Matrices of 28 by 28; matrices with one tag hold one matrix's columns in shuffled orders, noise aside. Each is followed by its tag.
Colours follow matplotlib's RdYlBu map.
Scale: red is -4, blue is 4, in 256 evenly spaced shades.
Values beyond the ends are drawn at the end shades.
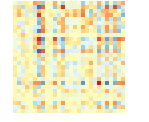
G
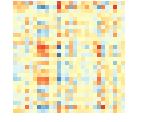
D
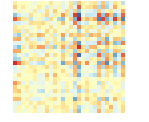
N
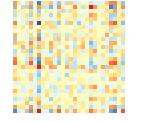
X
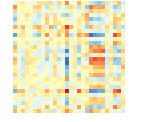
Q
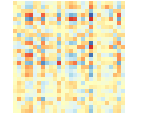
N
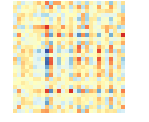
Q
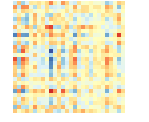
Q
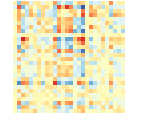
G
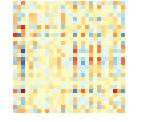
Q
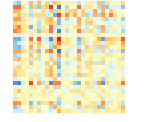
G
